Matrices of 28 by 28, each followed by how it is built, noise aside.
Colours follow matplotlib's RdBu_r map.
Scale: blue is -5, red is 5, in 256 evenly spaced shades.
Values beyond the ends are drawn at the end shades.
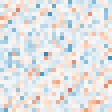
Hankel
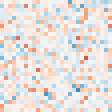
repeating rows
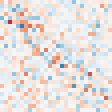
banded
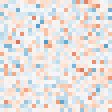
noise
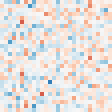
repeating rows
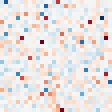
sparse
